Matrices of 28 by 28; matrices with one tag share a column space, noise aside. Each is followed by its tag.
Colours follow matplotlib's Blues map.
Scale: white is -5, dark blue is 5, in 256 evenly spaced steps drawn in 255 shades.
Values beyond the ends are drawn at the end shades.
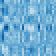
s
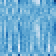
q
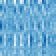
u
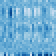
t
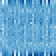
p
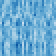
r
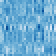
s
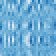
u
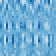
u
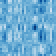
s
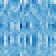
u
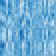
r
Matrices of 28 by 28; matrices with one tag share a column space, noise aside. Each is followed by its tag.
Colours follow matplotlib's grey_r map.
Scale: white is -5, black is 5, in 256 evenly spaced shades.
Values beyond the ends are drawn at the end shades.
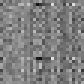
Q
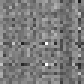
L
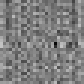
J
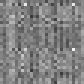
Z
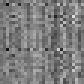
Z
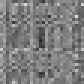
Z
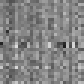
J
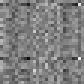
Q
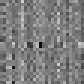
J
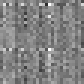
Z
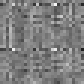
Z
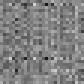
Q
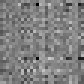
Q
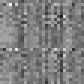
Z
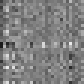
J
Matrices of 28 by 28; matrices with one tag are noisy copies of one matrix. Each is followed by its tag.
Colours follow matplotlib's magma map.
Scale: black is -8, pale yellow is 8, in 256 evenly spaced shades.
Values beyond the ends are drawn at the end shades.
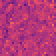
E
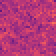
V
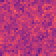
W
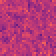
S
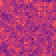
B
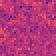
B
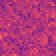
V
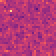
S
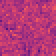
W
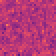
S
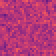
B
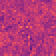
W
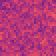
V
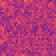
B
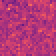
E
